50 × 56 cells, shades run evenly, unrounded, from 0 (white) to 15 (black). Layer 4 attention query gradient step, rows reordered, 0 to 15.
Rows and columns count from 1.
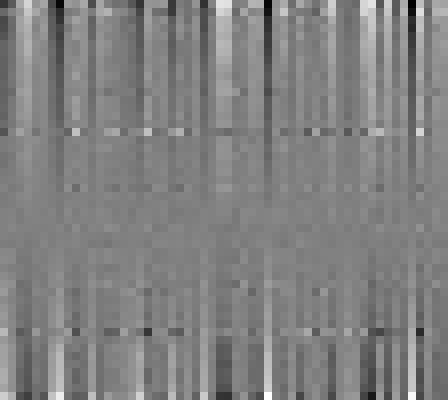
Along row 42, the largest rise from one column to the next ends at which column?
53
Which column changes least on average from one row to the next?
43
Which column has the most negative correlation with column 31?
30
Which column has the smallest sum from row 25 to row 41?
34
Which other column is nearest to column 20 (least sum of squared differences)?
27
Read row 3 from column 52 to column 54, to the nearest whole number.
12 4 8
